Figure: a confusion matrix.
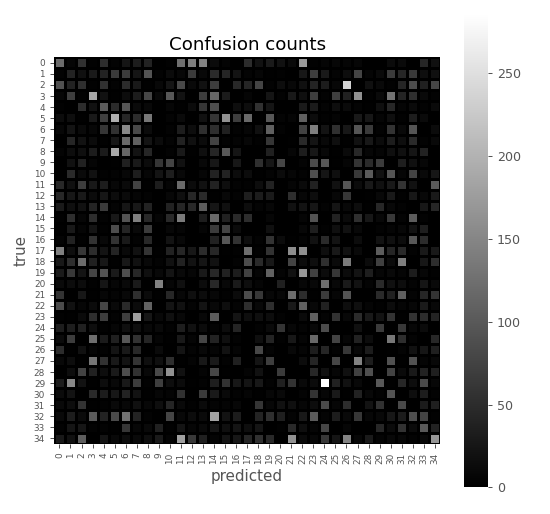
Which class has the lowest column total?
20
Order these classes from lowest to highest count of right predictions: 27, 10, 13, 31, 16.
10, 16, 31, 13, 27
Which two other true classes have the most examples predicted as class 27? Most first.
3, 6
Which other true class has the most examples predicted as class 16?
5
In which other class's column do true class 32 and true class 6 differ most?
14
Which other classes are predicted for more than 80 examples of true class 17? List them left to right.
0, 21, 22, 29
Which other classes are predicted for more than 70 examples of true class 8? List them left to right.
5, 6, 15
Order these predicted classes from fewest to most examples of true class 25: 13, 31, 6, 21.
21, 31, 13, 6
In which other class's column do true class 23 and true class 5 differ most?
15
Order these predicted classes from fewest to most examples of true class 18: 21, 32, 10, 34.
32, 10, 34, 21
